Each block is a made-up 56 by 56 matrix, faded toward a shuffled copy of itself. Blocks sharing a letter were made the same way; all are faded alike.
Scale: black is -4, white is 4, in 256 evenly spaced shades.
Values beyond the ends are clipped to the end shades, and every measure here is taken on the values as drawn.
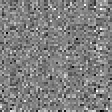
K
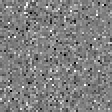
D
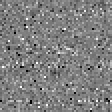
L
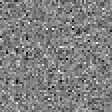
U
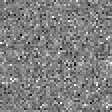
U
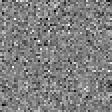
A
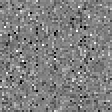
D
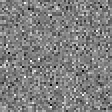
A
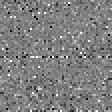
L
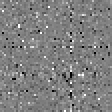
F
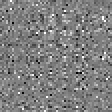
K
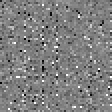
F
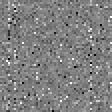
D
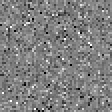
D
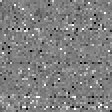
L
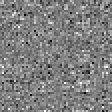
A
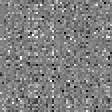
K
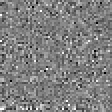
A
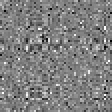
K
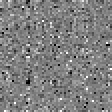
F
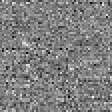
A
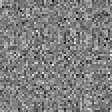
A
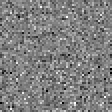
U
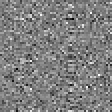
A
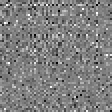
K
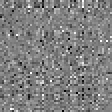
K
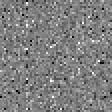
D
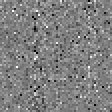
D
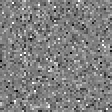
D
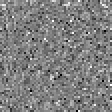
U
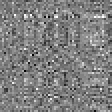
K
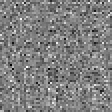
A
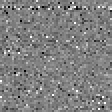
L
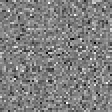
A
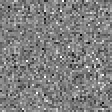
U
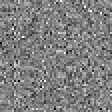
A
